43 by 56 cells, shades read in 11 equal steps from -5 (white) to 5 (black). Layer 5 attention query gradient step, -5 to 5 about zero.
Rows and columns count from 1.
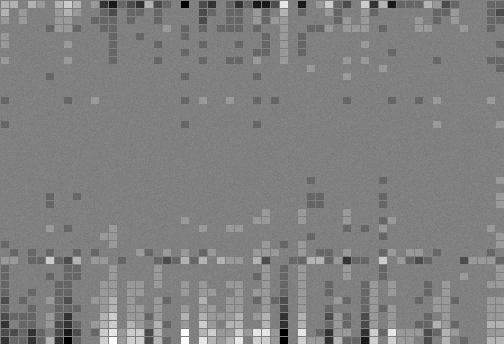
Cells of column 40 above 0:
2
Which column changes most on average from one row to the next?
29
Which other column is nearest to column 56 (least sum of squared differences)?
18
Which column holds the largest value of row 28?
43
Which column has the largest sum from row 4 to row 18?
21
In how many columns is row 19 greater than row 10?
1
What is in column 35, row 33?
-2
